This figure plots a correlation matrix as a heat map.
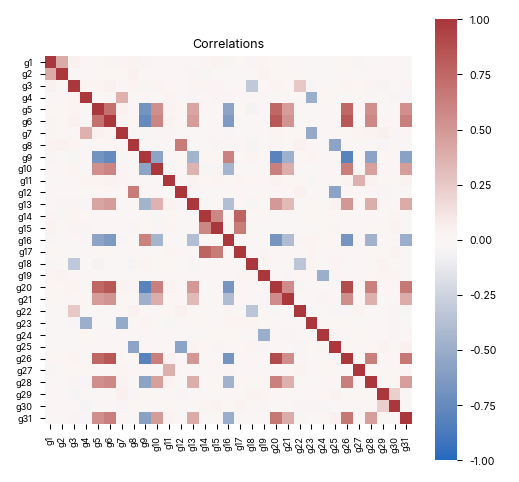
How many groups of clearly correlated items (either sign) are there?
9
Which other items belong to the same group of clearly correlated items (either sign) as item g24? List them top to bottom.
g19
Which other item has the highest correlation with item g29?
g30
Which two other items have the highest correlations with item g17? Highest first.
g14, g15
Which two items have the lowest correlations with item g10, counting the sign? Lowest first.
g9, g16
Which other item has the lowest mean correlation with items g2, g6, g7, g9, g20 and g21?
g16
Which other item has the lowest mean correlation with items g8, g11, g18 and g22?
g25
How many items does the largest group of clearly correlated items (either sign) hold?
11
